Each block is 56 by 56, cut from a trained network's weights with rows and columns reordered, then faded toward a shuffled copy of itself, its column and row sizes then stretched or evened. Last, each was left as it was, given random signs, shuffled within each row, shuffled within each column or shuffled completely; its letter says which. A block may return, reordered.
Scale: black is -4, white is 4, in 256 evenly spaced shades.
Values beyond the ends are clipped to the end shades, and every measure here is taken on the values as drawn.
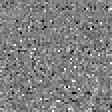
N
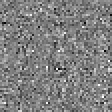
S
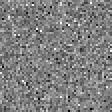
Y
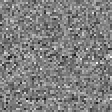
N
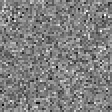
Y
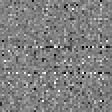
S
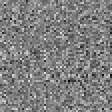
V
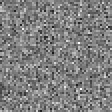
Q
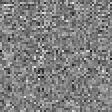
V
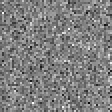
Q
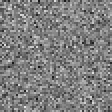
S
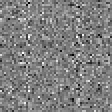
V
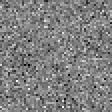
Y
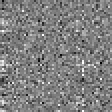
V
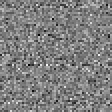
N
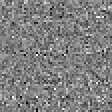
S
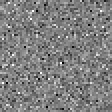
N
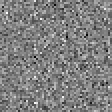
Q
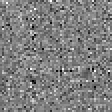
S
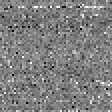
N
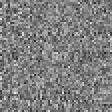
V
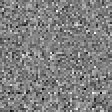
N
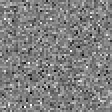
Y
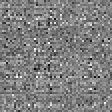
V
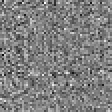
V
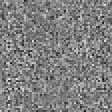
S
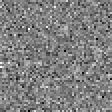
N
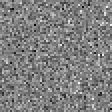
Y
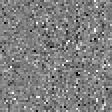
Q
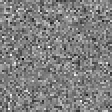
N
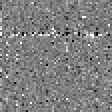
V
